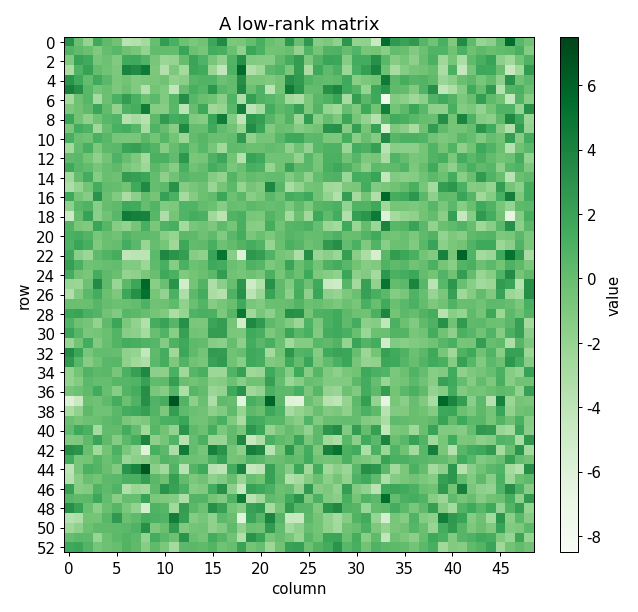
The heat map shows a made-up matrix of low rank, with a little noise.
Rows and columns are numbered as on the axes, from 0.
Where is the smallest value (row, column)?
6, 33
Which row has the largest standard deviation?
37
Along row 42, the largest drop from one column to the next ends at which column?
21
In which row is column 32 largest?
18
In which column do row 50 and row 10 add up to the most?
8
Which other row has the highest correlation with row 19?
16
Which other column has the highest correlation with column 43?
30
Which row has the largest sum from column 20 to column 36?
5
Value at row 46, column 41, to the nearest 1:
4
